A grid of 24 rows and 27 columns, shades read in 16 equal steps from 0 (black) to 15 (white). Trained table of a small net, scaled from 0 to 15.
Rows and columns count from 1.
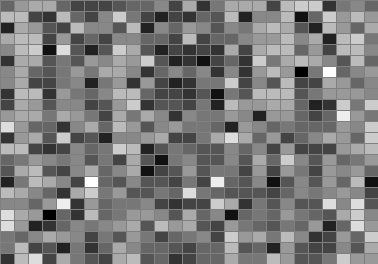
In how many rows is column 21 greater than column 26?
9
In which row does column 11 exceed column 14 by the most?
6
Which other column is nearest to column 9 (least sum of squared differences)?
2
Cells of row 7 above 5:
22
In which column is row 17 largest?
7
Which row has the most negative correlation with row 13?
18
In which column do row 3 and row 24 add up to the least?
1
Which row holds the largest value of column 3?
24
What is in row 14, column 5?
4
